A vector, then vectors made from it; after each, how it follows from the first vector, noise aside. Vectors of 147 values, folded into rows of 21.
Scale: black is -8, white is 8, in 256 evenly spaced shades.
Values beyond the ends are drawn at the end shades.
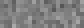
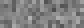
copied.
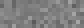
partly zeroed.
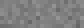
wrapped around, shrunk.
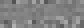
partly zeroed.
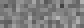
copied.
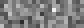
reversed, scaled up.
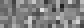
scaled up.
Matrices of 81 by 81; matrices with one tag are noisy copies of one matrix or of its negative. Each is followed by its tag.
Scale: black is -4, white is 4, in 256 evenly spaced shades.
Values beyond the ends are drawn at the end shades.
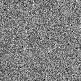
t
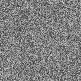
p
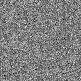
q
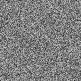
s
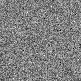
t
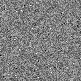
s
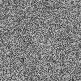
p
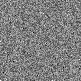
s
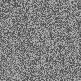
p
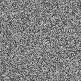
s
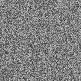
t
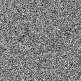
q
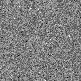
t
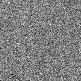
p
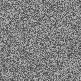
s
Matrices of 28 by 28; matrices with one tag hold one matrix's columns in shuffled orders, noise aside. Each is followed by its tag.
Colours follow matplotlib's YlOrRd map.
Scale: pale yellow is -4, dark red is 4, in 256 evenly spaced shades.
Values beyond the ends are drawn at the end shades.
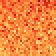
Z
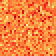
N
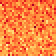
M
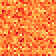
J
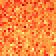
M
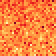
M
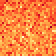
M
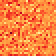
J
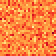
J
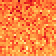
Z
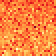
M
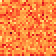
J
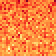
Z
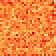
J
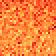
M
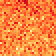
Z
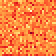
J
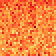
M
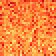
M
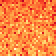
M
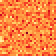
J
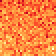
Z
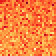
M
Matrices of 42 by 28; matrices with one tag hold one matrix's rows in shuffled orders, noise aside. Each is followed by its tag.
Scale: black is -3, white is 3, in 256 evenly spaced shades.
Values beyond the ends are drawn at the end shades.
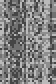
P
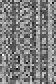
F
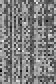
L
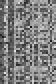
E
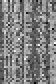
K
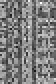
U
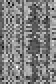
K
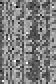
K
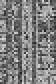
U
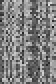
K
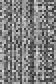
L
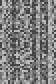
F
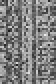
U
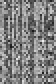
L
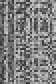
E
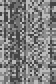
P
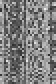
P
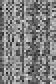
K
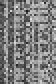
E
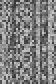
F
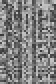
U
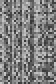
L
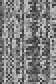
K
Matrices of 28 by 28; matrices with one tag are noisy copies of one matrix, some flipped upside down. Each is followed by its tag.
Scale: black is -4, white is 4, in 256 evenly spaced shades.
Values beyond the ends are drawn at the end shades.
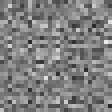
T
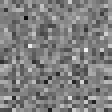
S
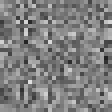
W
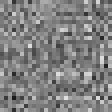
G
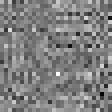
G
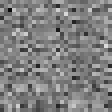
T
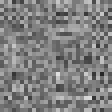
G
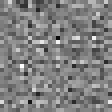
T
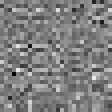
T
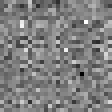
T
